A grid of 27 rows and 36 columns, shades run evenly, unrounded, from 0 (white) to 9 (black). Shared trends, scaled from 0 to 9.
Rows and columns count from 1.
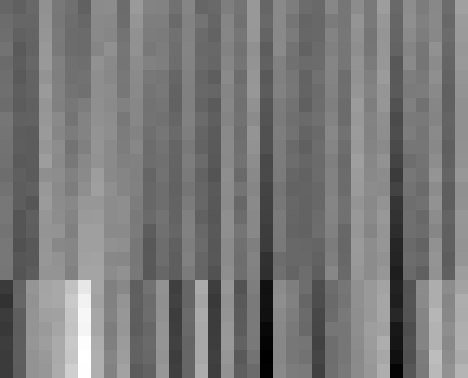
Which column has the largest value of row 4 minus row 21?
7
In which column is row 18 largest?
31
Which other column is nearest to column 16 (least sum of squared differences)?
3
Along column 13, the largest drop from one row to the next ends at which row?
21
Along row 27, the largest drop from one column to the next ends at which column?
22
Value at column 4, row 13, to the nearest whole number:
4
